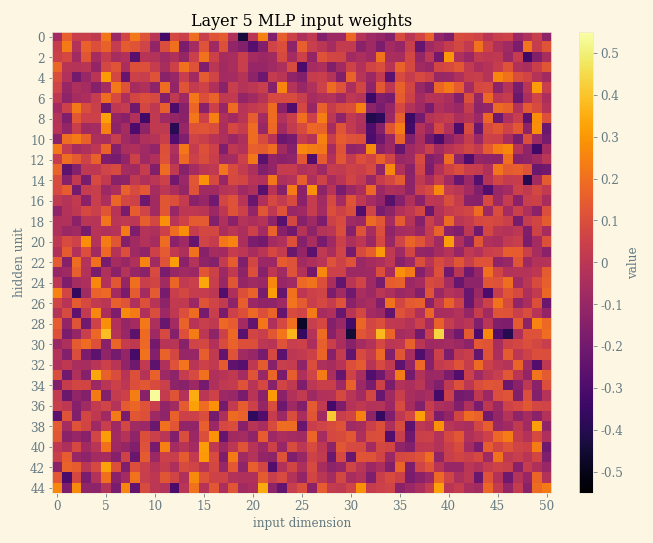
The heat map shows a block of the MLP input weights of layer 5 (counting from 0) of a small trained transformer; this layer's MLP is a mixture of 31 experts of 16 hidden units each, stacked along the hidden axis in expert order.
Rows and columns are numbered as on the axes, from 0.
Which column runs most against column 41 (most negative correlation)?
22
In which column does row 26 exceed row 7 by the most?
24
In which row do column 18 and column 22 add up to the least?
32
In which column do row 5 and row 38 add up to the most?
49
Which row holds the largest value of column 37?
37
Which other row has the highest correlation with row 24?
33
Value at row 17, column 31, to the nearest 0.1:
-0.3
